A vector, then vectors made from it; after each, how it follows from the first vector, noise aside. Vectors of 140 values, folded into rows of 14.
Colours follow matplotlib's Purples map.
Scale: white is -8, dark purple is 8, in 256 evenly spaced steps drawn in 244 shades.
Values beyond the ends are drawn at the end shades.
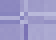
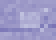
wrapped around, negated, partly zeroed.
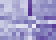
reversed, scaled up.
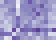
wrapped around, negated, scaled up.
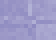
reversed, negated, shrunk.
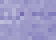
negated, partly zeroed.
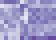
wrapped around, negated, scaled up.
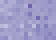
reversed, partly zeroed.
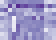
wrapped around, negated, scaled up.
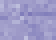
negated, partly zeroed.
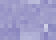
wrapped around, negated, partly zeroed.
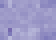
wrapped around, partly zeroed.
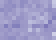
wrapped around, negated, partly zeroed.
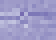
negated, partly zeroed.
